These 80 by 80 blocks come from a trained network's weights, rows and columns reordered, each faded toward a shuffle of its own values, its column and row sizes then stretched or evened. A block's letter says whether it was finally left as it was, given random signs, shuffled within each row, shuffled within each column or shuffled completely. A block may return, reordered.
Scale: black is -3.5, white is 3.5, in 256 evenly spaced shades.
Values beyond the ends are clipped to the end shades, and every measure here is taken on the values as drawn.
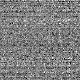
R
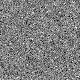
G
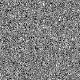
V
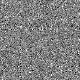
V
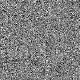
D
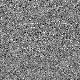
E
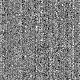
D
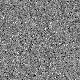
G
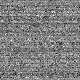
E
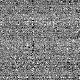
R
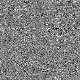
V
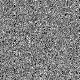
D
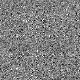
V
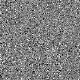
V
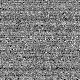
E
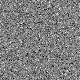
G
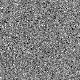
E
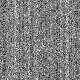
D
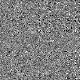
V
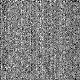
R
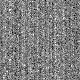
D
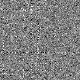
V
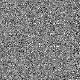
V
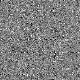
V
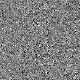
V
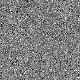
V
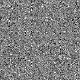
V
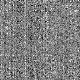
R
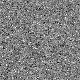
G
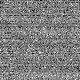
E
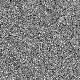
G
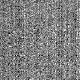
R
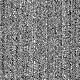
D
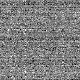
R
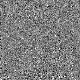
V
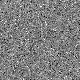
G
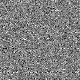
E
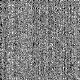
R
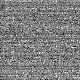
E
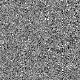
D
